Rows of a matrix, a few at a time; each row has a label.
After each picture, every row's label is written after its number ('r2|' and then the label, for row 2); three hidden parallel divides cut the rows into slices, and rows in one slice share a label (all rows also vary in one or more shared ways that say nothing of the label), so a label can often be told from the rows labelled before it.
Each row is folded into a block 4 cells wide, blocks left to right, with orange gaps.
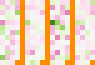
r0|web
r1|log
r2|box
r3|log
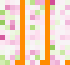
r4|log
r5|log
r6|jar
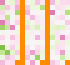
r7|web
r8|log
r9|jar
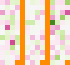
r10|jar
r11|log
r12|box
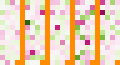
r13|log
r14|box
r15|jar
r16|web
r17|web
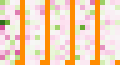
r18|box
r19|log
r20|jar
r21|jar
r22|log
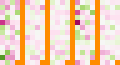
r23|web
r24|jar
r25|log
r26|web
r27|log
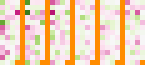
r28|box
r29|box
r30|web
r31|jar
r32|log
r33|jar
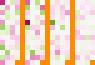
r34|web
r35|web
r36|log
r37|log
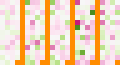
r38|jar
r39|log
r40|log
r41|web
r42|web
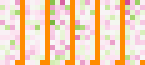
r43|jar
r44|log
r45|box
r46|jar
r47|jar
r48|web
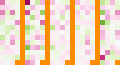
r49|jar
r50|web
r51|jar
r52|jar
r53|box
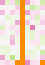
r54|jar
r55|jar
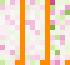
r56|log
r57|jar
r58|web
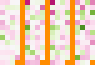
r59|jar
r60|web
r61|web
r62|web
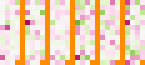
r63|log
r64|web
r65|log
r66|box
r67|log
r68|web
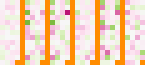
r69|jar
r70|box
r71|box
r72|log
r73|box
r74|jar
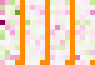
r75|web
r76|log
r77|log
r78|log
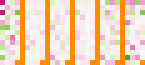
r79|web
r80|log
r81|log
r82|log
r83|log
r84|web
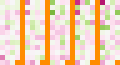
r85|log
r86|jar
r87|log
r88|web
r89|web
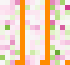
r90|jar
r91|jar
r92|web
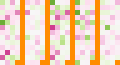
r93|box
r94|jar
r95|box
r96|box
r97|log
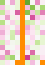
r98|box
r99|box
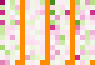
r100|web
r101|log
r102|box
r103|box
